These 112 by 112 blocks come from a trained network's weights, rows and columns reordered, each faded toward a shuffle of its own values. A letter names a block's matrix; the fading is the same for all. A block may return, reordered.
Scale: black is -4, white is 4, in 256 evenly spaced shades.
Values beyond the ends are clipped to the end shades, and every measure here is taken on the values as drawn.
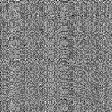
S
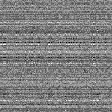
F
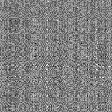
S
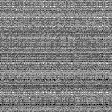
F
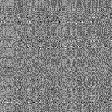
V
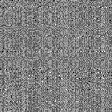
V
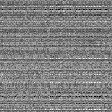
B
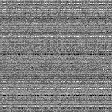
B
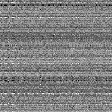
F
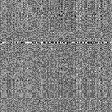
S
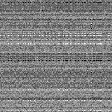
B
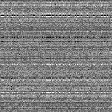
B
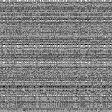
B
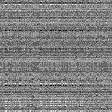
B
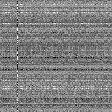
B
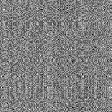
V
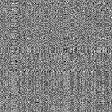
V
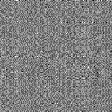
V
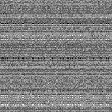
F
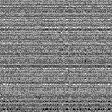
F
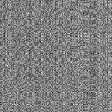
S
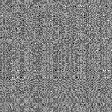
V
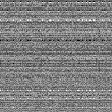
B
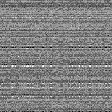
F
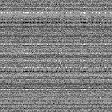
F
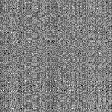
V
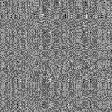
S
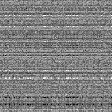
B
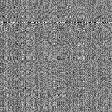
S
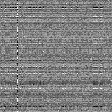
B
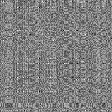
V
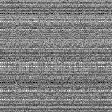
B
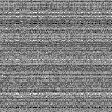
F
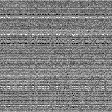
B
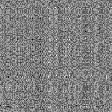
S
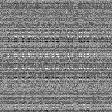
B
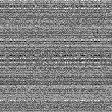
B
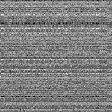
F
